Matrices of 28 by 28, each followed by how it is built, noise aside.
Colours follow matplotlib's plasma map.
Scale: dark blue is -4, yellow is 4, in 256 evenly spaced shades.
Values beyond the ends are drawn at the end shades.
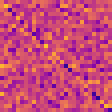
diagonal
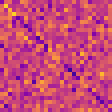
diagonal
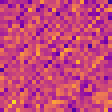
Hankel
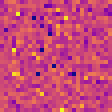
sparse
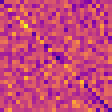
diagonal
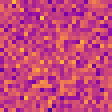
Hankel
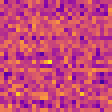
blocks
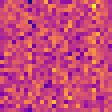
uneven columns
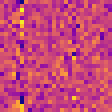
uneven columns
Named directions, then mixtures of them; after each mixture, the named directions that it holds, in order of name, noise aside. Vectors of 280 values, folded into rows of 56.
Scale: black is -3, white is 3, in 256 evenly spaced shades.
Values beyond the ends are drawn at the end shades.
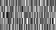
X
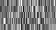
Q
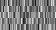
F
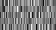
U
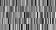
F, Q, X.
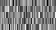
F, U, X.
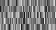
F, Q.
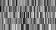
F, Q.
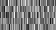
Q, U, X.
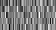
F, U, X.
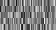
F, Q, U.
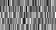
F.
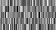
F, U, X.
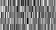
Q, U, X.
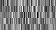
Q.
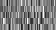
Q, X.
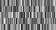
F, Q, U.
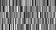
F, U, X.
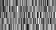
F, Q, U.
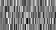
F, X.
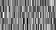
F, U, X.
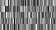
U, X.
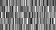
U, X.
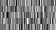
Q, X.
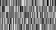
F, U, X.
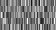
Q, X.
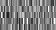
F, X.
